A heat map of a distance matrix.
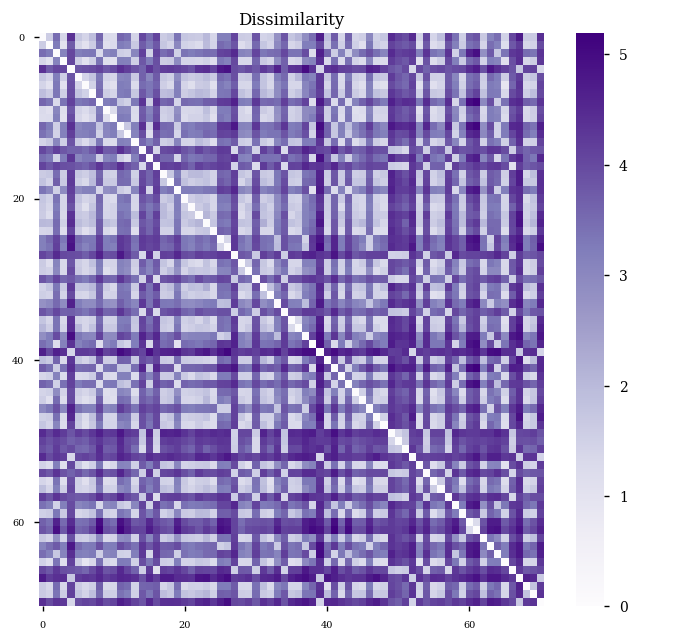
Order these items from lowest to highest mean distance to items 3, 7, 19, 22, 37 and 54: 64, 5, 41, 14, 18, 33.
5, 18, 33, 64, 41, 14
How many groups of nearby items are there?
6
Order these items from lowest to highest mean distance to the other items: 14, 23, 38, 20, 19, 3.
3, 20, 23, 19, 38, 14
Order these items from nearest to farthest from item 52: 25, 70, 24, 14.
70, 14, 24, 25
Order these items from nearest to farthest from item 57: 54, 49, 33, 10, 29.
54, 49, 29, 10, 33
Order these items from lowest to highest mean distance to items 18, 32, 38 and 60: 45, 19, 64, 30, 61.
45, 19, 64, 61, 30
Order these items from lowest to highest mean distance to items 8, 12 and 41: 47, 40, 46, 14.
47, 40, 46, 14
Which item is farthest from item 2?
61
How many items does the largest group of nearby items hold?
36
